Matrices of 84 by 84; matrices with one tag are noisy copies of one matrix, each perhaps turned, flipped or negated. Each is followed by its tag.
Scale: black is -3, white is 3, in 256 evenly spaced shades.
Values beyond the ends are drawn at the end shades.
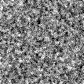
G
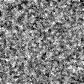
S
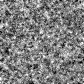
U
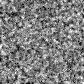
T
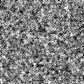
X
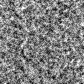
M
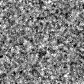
X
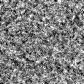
M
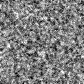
X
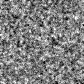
X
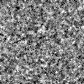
X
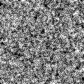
U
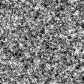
U
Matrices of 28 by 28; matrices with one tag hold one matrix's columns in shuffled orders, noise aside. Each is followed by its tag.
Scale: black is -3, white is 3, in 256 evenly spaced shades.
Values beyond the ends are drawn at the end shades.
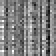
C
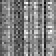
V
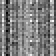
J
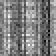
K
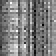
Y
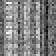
V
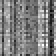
K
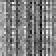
V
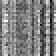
J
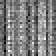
C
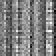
Y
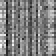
K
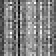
V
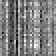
K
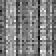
C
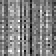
C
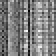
Y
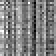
V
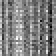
C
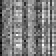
K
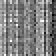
J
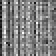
V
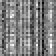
K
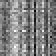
Y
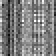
J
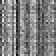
J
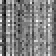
J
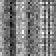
V
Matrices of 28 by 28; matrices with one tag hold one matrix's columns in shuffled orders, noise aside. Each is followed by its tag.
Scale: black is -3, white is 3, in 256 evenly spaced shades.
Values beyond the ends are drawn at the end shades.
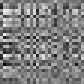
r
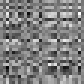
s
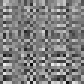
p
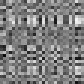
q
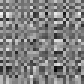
s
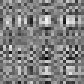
q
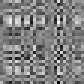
q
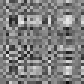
q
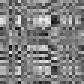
q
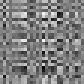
s
